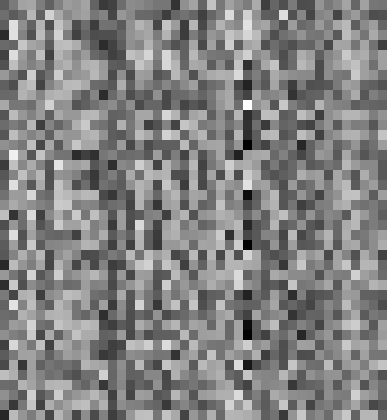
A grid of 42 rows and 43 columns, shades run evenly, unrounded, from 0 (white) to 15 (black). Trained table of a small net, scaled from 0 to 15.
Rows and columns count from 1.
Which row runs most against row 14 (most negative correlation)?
11
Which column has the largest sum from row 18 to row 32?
13
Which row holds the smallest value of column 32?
2
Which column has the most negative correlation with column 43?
26
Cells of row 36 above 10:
7
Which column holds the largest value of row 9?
28
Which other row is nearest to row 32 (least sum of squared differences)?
10
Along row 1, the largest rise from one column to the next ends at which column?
30
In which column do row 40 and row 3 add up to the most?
18
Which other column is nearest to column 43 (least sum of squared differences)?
23
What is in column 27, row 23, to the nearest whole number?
4
